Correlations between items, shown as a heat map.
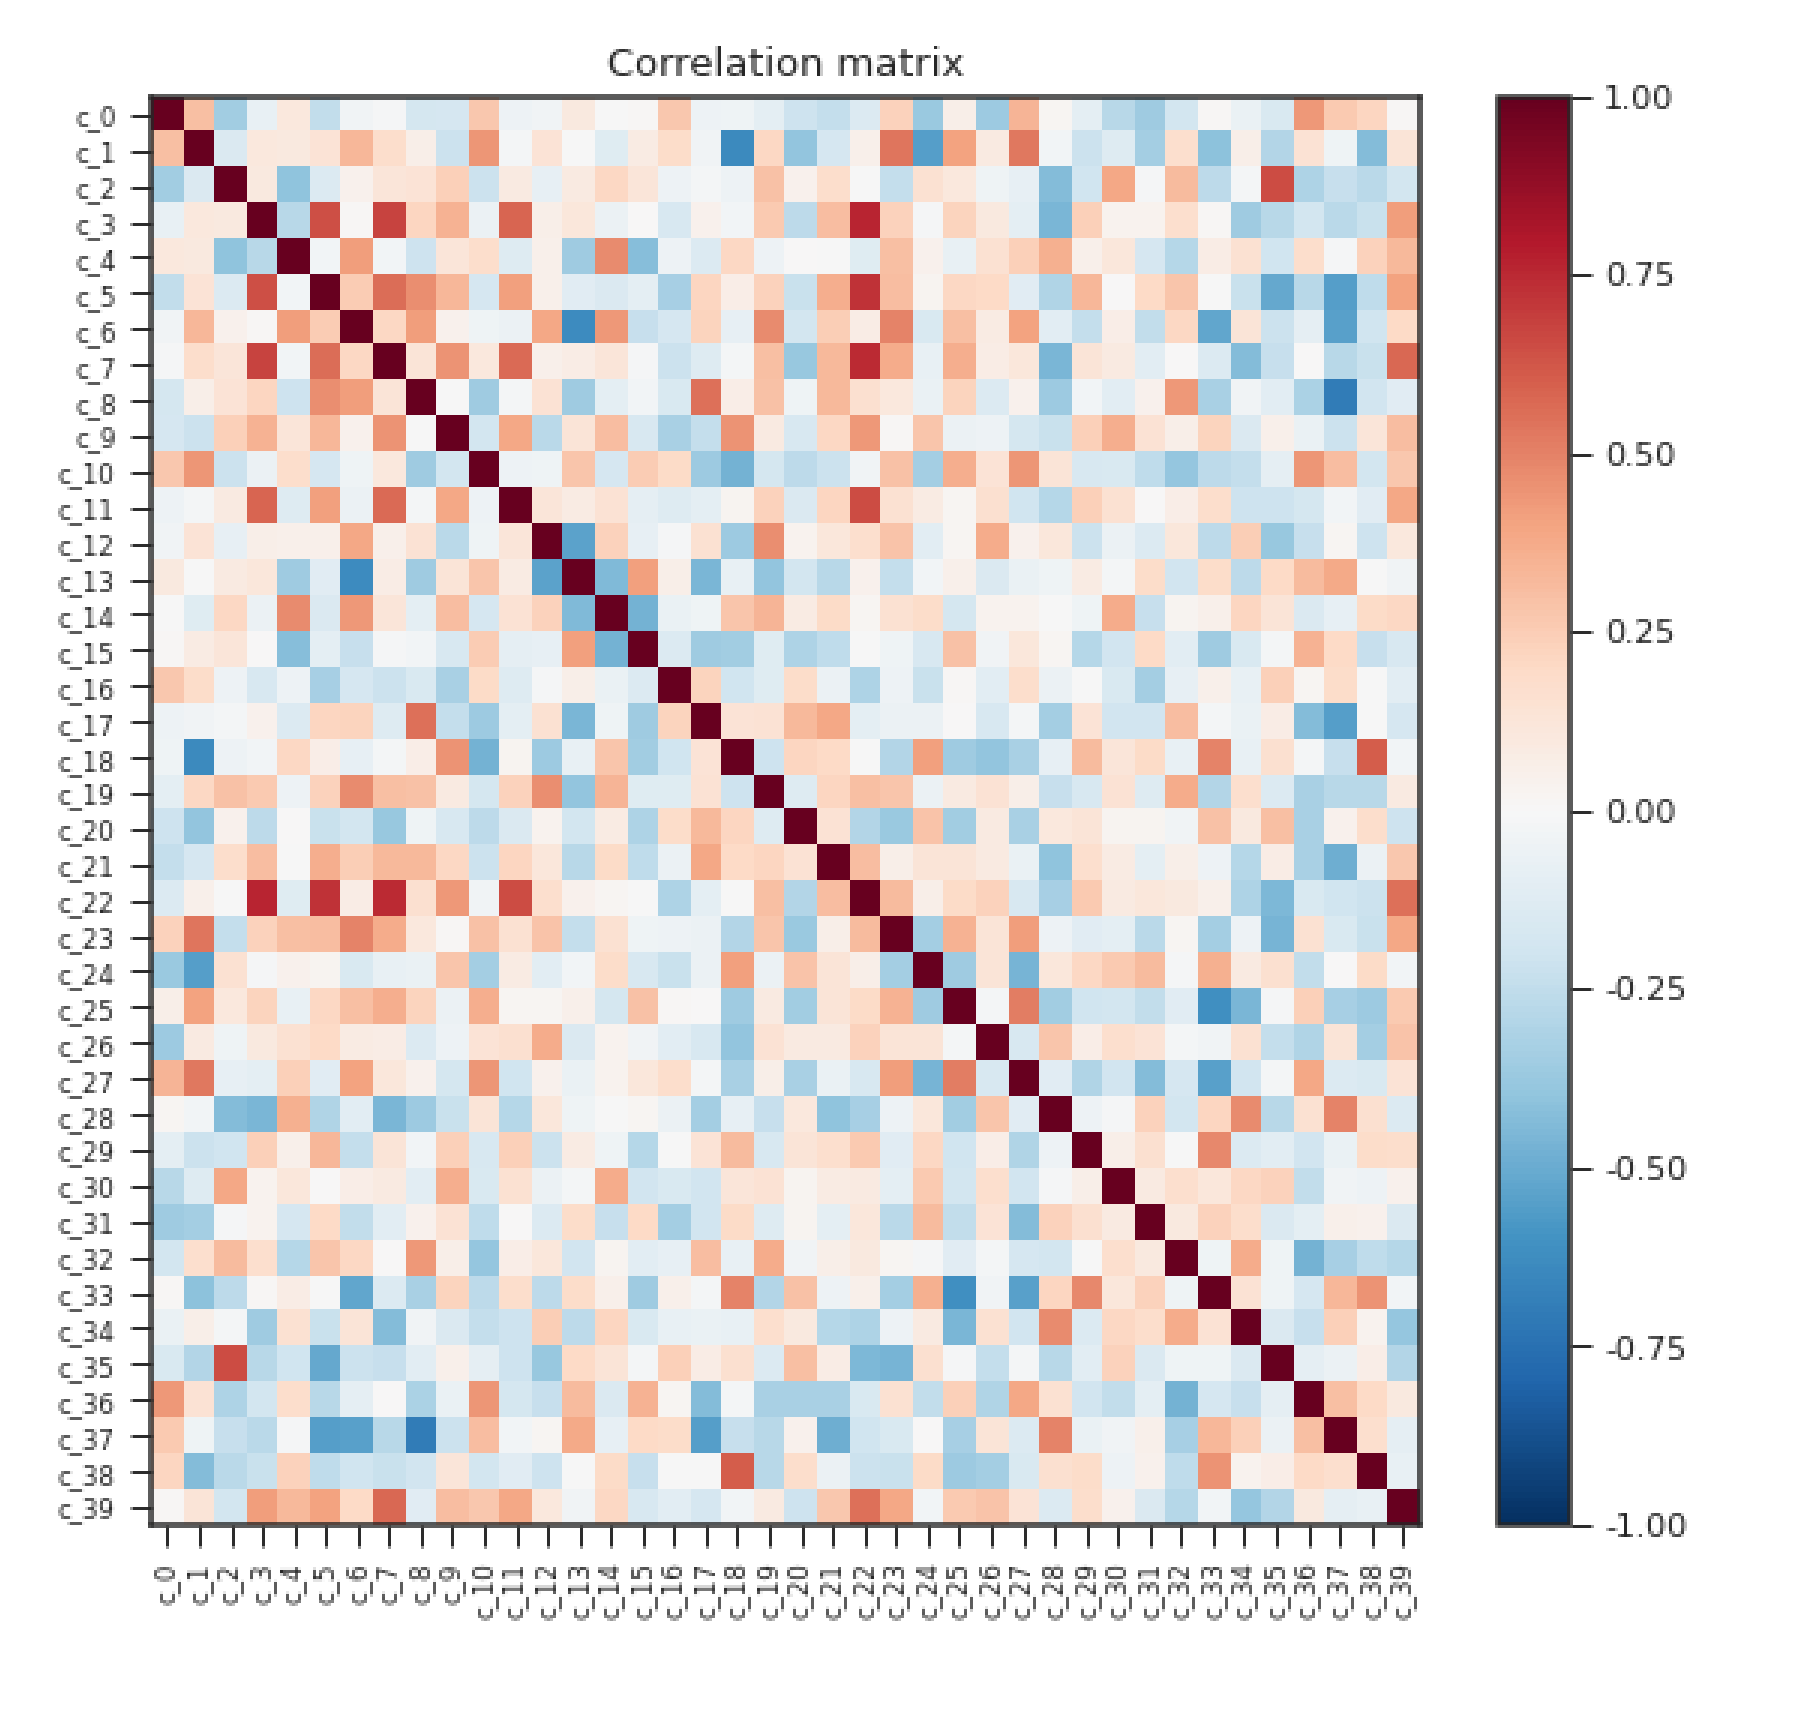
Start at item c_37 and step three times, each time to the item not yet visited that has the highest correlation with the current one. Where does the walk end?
c_32
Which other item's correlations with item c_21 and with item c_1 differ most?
c_18
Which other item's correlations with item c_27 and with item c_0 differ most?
c_33
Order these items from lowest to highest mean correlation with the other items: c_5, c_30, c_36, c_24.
c_36, c_24, c_30, c_5
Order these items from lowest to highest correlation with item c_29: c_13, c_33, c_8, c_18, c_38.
c_8, c_13, c_38, c_18, c_33
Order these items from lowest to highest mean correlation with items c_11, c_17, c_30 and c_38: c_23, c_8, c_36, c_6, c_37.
c_36, c_37, c_23, c_6, c_8
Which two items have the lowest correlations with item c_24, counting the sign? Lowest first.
c_1, c_27
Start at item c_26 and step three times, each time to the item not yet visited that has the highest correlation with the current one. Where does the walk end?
c_6
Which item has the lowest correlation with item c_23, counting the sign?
c_35
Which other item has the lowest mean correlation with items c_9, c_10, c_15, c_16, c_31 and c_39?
c_17
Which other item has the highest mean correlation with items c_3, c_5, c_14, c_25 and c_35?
c_7
